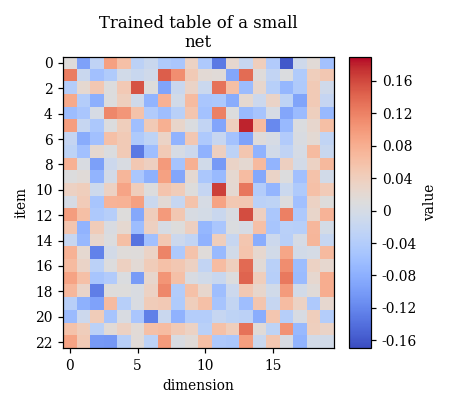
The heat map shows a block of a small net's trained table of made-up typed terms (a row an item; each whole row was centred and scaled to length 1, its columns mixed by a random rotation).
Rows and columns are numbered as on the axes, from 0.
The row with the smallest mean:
20
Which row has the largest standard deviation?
5
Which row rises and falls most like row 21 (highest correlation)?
16
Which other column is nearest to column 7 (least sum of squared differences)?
0
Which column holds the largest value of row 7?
18
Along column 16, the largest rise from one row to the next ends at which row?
1
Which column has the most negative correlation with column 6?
15
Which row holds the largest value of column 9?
8
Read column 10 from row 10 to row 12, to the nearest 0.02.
-0.02 0 0
